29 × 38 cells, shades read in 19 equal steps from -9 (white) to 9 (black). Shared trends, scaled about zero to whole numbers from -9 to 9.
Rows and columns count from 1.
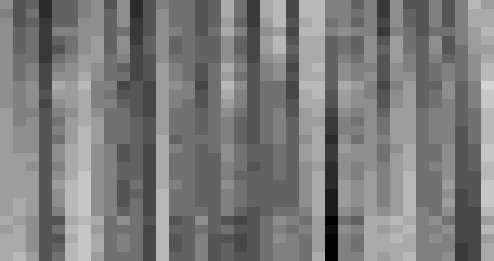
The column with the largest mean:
26
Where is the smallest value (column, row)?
38, 10
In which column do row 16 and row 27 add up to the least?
7
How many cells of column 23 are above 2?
12
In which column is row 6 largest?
4
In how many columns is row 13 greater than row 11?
15
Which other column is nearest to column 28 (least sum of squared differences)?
5
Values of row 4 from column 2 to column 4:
2 1 5
